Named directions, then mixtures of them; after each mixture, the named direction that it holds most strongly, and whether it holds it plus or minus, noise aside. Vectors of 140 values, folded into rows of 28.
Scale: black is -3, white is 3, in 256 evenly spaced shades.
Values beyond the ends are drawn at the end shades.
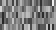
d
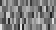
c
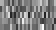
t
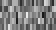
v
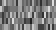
d, plus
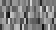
c, minus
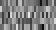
t, minus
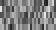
t, minus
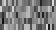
d, plus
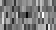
d, minus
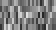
v, plus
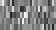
t, plus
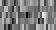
v, minus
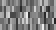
t, plus
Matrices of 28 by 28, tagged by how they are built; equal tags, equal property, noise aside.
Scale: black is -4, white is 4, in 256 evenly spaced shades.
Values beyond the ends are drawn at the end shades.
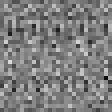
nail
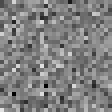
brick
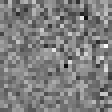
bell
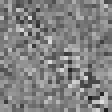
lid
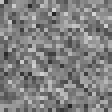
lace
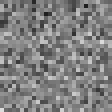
nail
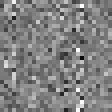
brick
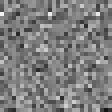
nail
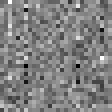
brick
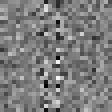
brick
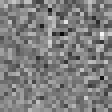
bell
